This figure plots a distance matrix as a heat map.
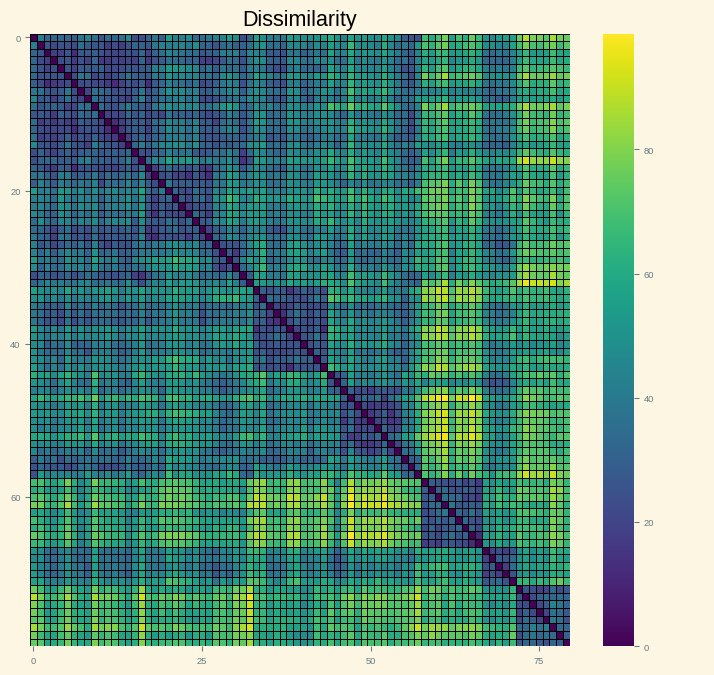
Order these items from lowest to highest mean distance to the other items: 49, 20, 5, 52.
5, 20, 49, 52
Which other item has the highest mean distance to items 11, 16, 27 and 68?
77
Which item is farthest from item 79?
32
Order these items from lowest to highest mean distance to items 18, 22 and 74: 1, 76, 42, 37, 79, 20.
20, 37, 76, 1, 79, 42
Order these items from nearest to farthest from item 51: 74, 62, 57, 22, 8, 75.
8, 22, 57, 62, 75, 74
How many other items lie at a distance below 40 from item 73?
7
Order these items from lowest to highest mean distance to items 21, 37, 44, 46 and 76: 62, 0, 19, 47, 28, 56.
19, 28, 56, 0, 47, 62
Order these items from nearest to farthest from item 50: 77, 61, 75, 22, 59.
22, 77, 75, 59, 61
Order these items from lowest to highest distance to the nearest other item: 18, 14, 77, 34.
18, 14, 34, 77
